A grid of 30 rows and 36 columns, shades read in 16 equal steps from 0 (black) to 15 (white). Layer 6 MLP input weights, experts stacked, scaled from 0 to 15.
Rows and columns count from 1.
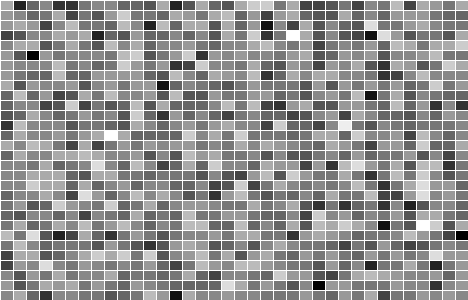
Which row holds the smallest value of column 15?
7
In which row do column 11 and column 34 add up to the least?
27
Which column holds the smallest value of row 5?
25
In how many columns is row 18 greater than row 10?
18
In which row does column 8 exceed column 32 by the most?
17
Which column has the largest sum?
33
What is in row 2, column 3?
6
